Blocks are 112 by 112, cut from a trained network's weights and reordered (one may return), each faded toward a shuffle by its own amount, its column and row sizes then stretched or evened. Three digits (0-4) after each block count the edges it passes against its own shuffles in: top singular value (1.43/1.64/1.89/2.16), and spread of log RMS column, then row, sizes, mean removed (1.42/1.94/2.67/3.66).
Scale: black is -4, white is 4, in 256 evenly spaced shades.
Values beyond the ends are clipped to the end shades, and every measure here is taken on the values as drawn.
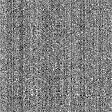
4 0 2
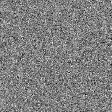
0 0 1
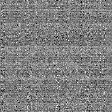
3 3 0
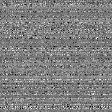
3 1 4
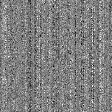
4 3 0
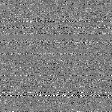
3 0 4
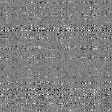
1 2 4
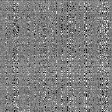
2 4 1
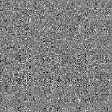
2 3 3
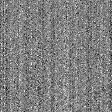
3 2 0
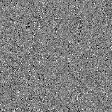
0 2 0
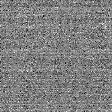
2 1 0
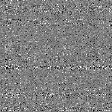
2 2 3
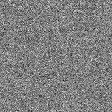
1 0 0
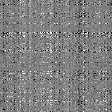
4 3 4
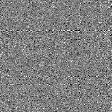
3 2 2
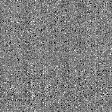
0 1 2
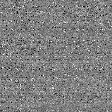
0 1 2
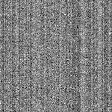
4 0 1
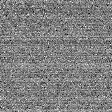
3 0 0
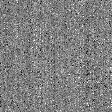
0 1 0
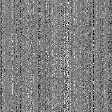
4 4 0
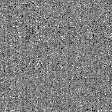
0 1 2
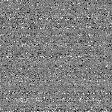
0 0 3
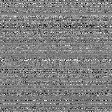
3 1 4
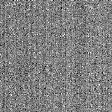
2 0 2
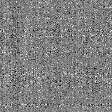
1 0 3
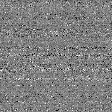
0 0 3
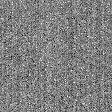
1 0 0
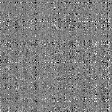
2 3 3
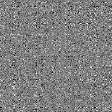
1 3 3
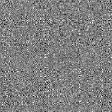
3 3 3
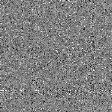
1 2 1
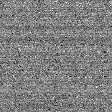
2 0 1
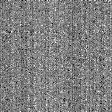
3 1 2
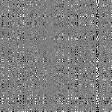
4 4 3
